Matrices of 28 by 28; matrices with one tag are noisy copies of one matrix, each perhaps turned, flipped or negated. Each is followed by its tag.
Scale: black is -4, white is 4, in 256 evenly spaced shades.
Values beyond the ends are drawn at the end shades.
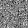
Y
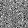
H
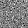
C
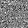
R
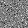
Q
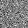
C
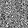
R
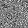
Q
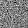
C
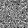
R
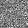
Y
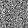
R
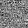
Y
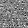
Y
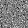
Q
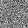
Q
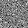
Q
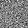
Q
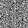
H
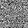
R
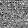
Y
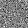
Q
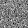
C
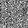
R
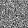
C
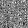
Y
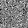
R
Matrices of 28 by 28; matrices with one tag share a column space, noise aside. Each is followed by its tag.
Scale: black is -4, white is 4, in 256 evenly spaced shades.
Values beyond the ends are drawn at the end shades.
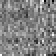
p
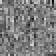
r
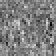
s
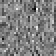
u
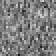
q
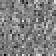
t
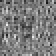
r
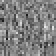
s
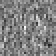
s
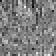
p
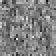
r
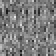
q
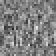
s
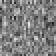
r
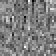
u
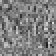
s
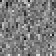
t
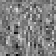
s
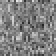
u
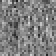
r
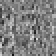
s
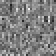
u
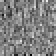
p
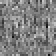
r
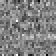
t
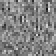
u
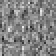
q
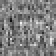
s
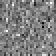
t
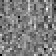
u
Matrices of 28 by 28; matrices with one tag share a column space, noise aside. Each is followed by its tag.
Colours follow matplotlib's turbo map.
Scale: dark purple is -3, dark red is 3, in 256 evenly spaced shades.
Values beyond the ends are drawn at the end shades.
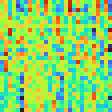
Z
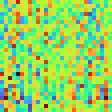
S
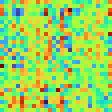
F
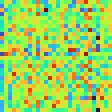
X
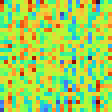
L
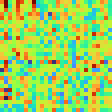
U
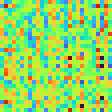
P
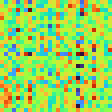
X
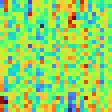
L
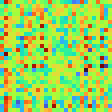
F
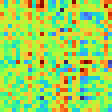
U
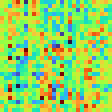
S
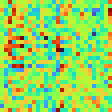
F
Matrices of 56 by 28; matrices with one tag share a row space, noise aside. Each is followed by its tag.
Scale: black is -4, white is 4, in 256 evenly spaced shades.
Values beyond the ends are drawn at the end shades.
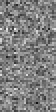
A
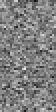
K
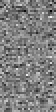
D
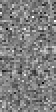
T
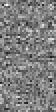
D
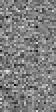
A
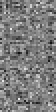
D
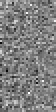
A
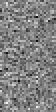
A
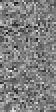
A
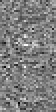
K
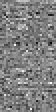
D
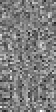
T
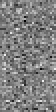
K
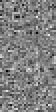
A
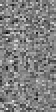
A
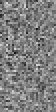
A
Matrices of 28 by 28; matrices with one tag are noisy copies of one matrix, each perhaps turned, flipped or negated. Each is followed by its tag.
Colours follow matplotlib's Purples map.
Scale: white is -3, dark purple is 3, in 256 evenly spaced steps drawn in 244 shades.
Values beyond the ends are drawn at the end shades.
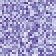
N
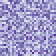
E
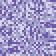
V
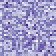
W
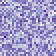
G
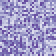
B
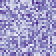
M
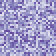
M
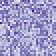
M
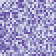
N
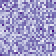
N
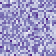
N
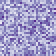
M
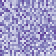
E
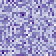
G
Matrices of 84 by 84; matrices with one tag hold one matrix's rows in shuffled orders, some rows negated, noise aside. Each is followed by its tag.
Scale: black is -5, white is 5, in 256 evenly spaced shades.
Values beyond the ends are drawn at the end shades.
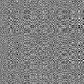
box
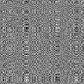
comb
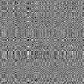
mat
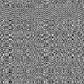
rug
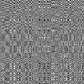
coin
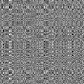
rug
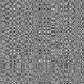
coin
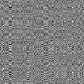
rug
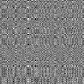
mat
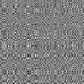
mat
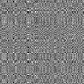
mat
